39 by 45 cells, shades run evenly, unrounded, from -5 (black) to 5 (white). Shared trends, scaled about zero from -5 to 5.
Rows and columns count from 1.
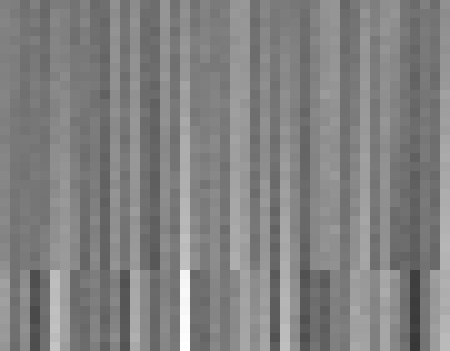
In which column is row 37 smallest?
42
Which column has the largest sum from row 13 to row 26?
19
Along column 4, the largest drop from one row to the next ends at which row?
31
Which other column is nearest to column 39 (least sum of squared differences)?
14
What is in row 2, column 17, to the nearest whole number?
1
